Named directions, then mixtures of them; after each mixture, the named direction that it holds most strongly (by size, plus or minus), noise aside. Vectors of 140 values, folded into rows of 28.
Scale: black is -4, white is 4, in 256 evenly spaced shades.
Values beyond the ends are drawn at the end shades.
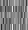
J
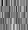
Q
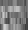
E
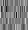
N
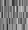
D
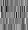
N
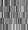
Q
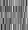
J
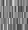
D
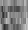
E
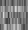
E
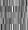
J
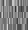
D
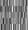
J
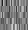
Q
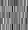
J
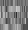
E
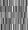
J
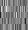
N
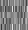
J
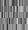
D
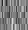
Q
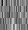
Q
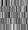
Q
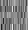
J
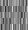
J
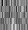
Q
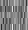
J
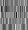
N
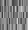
D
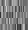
D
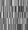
D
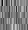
Q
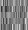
N
